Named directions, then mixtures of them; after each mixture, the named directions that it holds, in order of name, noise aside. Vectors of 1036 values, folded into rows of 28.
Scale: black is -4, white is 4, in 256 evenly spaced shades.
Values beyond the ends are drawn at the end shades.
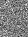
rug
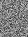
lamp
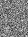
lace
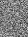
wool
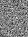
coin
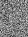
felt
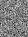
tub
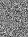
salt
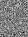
tub, wool.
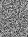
lamp.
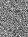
rug, salt, tub.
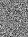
salt.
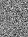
salt, tub.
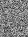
lace, lamp, salt.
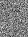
felt, salt, wool.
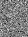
felt, lamp, tub.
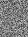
lace, wool.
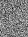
felt, tub.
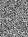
tub.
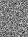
salt, tub, wool.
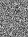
salt.
